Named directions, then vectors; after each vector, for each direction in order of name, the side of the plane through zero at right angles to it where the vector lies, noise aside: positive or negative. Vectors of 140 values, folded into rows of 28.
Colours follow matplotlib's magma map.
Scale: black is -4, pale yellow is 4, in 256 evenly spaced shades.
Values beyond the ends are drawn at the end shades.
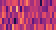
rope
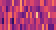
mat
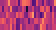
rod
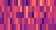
positive, negative, negative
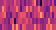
negative, negative, positive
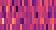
negative, positive, negative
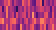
negative, positive, negative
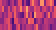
positive, negative, negative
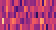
negative, positive, negative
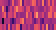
positive, negative, positive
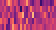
negative, positive, positive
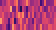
negative, positive, positive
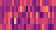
positive, positive, negative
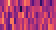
negative, positive, positive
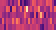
negative, negative, negative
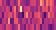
positive, negative, negative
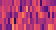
negative, negative, positive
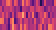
negative, positive, positive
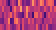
positive, negative, negative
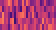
negative, positive, positive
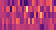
negative, negative, negative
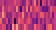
negative, negative, positive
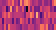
positive, positive, positive
